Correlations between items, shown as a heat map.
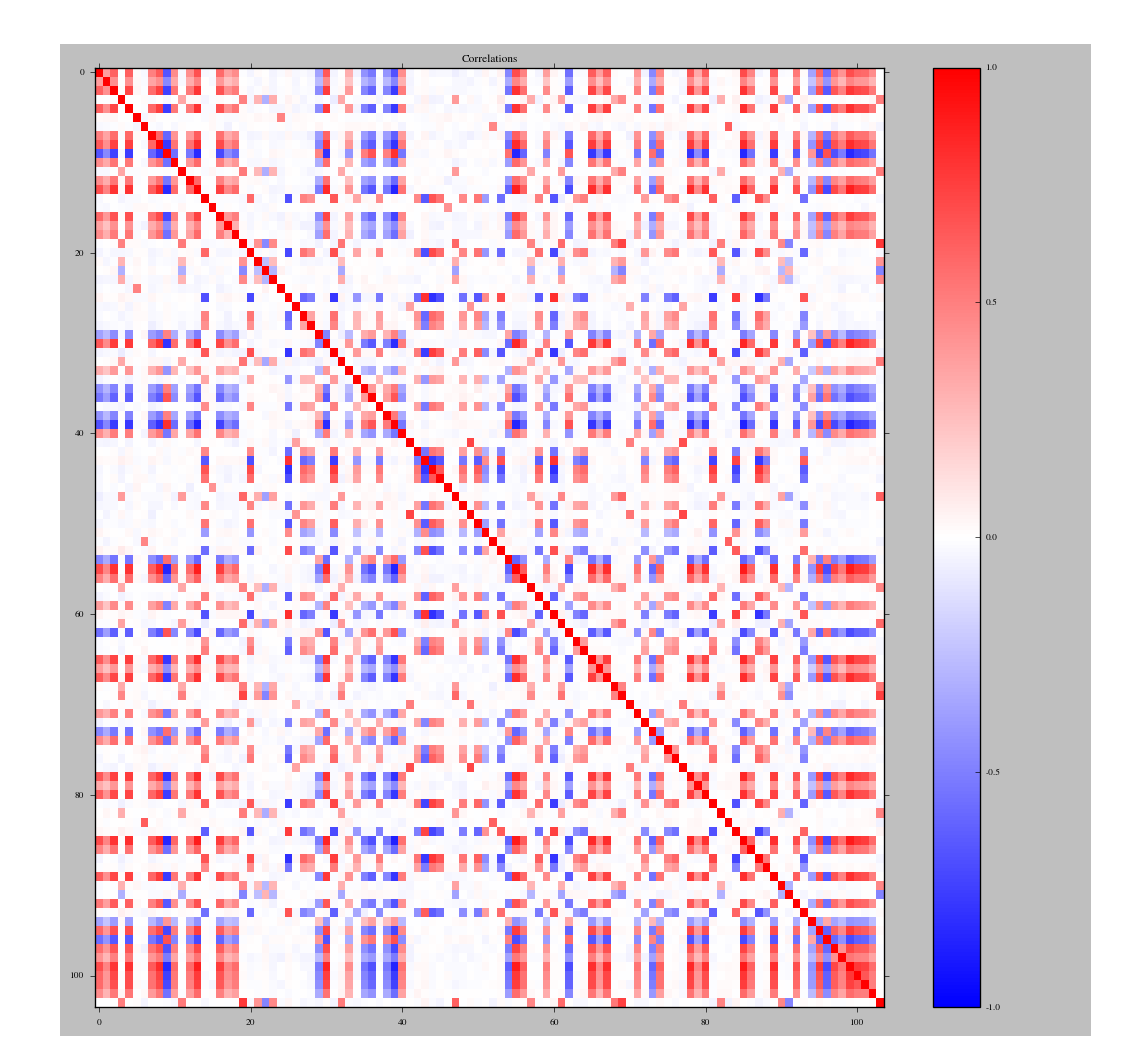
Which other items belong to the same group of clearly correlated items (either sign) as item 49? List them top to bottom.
26, 41, 70, 77
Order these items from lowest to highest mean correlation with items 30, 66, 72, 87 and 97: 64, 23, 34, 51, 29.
29, 51, 23, 34, 64
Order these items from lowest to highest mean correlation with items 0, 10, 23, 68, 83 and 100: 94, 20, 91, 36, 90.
36, 94, 91, 20, 90
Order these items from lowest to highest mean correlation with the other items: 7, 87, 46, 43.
43, 46, 87, 7
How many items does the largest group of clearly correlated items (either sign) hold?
48
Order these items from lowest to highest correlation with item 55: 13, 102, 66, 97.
66, 102, 97, 13
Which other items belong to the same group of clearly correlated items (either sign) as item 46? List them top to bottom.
15
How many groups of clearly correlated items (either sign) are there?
7
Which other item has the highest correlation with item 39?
9
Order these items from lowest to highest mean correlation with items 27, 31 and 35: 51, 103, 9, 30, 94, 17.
51, 30, 17, 103, 94, 9
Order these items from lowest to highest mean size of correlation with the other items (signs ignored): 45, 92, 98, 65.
45, 98, 92, 65
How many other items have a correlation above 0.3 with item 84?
6
